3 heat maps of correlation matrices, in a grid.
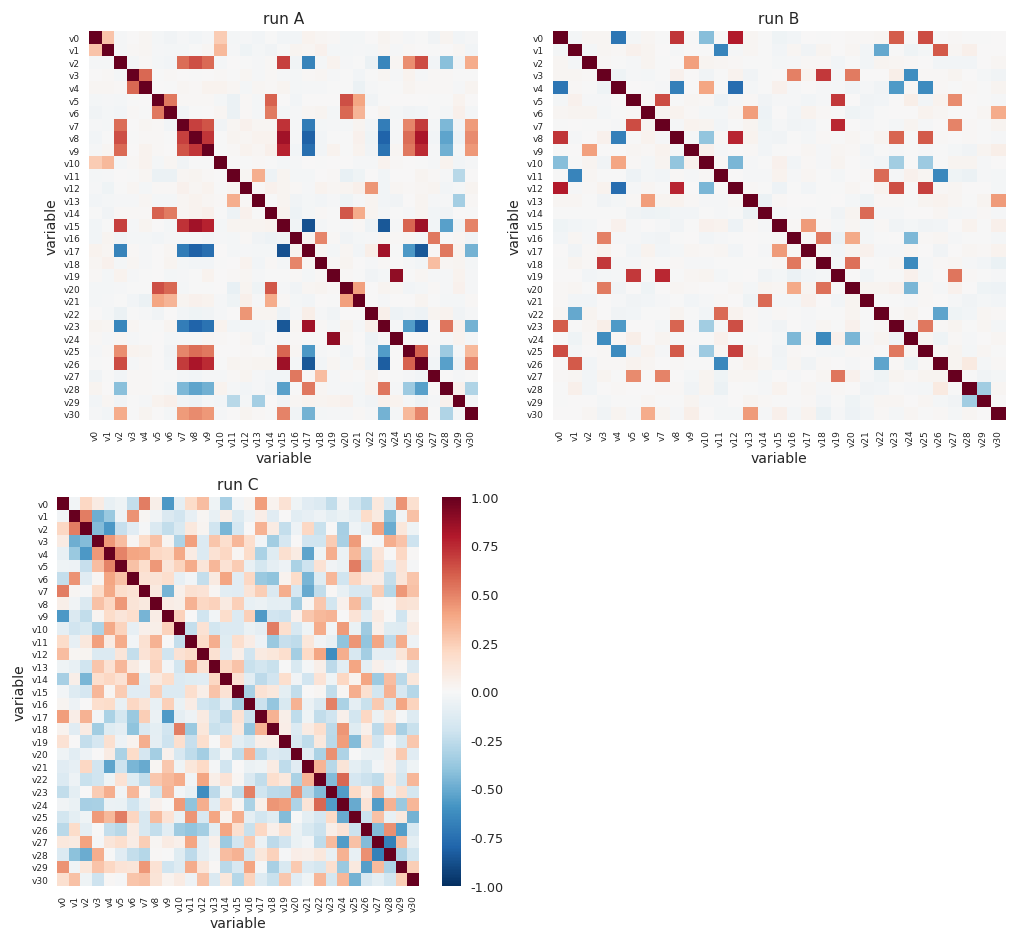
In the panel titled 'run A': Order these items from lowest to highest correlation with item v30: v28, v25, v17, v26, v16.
v17, v28, v16, v25, v26
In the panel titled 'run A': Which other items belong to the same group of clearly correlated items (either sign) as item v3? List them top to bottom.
v4
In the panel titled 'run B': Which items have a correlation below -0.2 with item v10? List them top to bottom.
v0, v8, v12, v23, v25
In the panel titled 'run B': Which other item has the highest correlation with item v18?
v3
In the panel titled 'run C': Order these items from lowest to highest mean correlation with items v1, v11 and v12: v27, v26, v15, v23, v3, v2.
v23, v26, v3, v15, v27, v2
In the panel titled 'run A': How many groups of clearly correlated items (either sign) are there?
8
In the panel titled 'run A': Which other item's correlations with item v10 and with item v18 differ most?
v16
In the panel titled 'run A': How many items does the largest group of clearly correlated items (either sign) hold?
11
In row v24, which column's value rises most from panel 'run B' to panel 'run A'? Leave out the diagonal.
v19
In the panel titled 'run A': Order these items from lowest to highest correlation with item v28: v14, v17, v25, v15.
v15, v25, v14, v17
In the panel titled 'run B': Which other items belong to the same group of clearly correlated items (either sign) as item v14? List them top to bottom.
v21
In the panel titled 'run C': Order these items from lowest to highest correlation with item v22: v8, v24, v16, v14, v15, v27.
v27, v16, v15, v14, v8, v24
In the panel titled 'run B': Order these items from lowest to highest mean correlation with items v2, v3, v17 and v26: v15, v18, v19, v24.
v24, v19, v15, v18
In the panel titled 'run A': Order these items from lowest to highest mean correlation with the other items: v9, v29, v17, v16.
v17, v29, v16, v9
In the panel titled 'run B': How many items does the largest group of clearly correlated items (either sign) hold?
7
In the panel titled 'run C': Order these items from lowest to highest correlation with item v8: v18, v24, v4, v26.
v26, v18, v24, v4
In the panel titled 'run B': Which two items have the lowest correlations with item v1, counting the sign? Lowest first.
v11, v22
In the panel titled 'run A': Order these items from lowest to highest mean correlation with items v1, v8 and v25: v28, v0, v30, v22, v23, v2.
v23, v28, v22, v0, v30, v2
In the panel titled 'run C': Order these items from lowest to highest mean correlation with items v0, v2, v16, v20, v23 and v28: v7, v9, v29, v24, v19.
v24, v19, v9, v7, v29
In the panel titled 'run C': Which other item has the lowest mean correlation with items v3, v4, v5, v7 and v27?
v21
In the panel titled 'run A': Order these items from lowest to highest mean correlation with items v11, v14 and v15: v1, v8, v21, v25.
v1, v21, v25, v8
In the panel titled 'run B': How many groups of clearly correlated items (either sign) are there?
9
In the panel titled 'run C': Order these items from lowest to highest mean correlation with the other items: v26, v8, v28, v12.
v26, v28, v12, v8
